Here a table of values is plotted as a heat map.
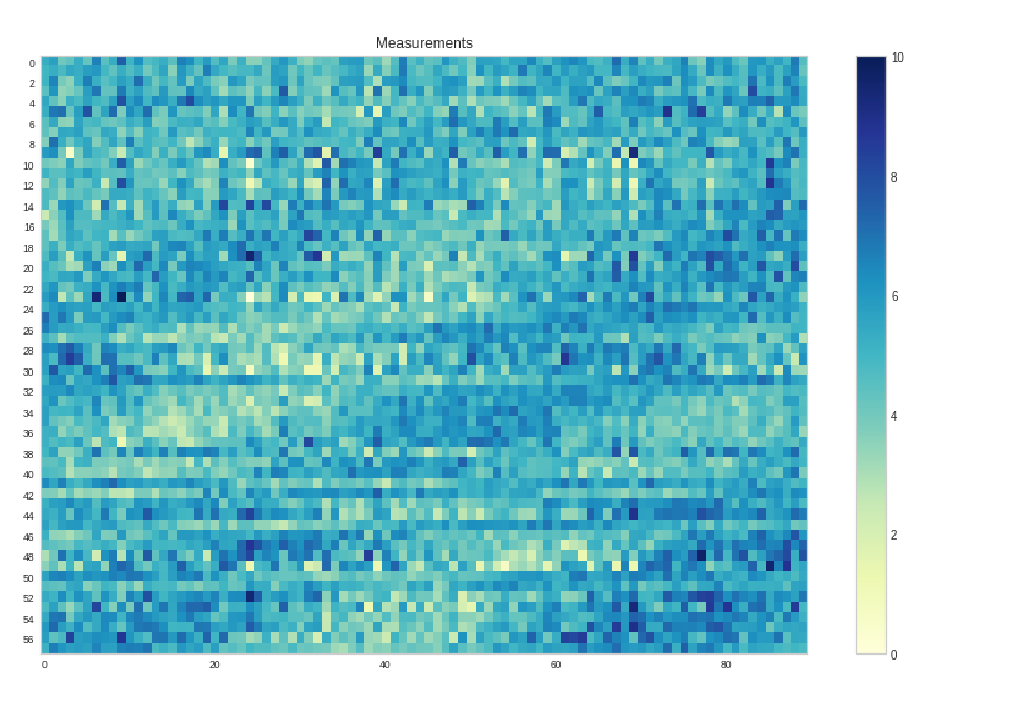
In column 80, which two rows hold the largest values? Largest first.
53, 17
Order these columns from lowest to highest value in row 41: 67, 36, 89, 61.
36, 89, 67, 61
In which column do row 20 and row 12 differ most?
69
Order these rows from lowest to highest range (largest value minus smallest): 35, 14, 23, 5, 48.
35, 14, 5, 48, 23
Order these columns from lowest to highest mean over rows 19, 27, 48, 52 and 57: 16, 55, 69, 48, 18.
55, 16, 18, 48, 69
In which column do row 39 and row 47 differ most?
24
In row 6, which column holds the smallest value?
33
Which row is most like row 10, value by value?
12
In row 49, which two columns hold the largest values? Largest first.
85, 87
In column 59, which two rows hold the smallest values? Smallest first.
49, 10
